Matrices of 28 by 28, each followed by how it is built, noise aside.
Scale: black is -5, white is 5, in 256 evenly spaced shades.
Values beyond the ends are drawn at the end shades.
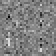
uneven columns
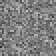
repeating rows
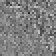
upper triangular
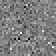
sparse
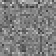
low rank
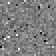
sparse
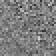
upper triangular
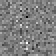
uneven columns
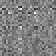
low rank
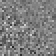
lower triangular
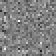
uneven columns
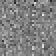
uneven columns
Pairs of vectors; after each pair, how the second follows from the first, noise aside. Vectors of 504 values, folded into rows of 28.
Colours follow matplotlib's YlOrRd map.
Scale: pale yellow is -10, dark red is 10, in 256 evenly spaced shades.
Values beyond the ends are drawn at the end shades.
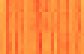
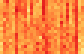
reversed, scaled up.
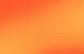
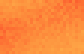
reversed, negated, shrunk.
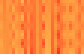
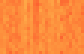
reversed, negated, shrunk.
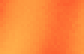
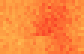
wrapped around, negated.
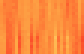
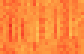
wrapped around, negated.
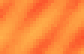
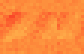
wrapped around, partly zeroed.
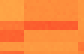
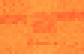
wrapped around, shrunk.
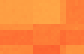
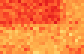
negated, scaled up.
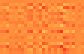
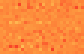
reversed, partly zeroed.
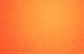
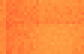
wrapped around, shrunk.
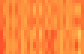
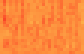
reversed, negated, shrunk.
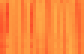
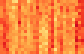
reversed, scaled up.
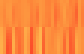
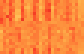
wrapped around, negated.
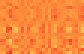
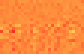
wrapped around, partly zeroed.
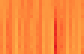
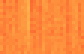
reversed, negated, shrunk.
